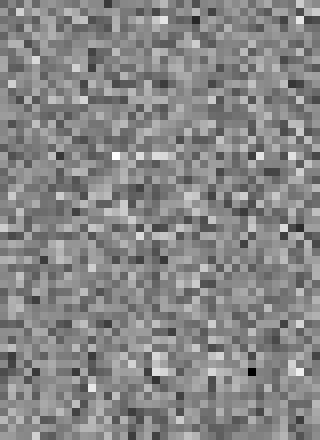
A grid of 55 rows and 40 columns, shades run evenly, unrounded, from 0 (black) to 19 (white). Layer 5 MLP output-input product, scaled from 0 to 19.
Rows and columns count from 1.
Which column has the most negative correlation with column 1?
38
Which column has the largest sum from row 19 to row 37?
16
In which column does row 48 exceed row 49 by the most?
10
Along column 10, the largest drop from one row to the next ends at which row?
52
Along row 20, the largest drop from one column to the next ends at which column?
8
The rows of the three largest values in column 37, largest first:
20, 46, 47
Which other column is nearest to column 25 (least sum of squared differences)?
3
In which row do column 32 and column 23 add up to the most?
29
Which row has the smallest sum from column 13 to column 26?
18
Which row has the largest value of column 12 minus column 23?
49
